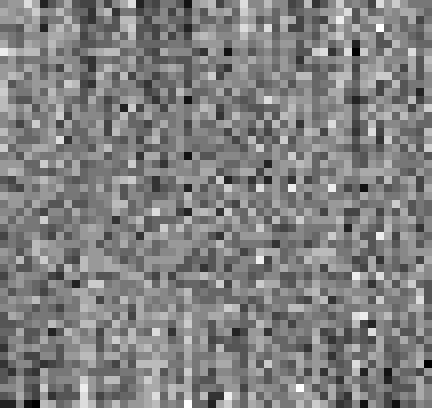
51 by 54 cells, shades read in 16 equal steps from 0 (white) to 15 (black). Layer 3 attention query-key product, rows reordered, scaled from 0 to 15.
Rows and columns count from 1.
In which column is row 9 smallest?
14
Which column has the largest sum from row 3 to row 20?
45
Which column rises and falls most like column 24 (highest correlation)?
18
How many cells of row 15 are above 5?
39
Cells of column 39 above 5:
41
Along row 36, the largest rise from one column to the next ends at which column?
29
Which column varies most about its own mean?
24
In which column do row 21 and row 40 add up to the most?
34
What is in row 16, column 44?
6
